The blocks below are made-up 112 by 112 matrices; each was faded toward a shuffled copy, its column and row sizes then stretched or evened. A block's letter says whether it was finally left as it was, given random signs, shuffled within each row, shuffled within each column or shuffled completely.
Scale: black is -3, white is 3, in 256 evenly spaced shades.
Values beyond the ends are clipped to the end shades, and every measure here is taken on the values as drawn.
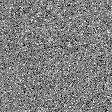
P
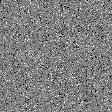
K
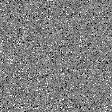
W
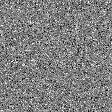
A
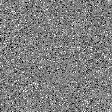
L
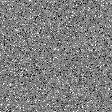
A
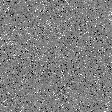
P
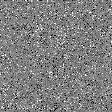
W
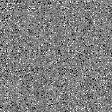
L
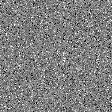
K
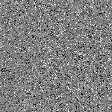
K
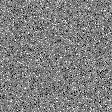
P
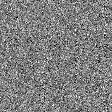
K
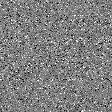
A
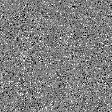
W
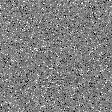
P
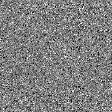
W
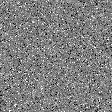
P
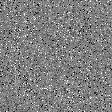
K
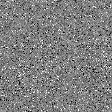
W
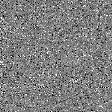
L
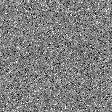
P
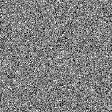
L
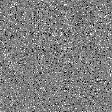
L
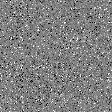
W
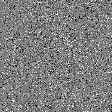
W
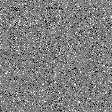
W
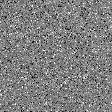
A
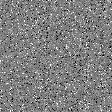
K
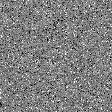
K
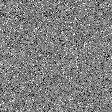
P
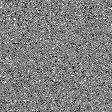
A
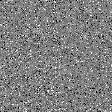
W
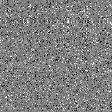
L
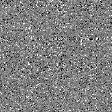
L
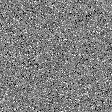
P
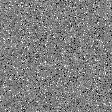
K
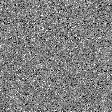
A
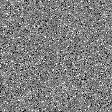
A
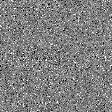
W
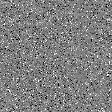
K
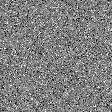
P
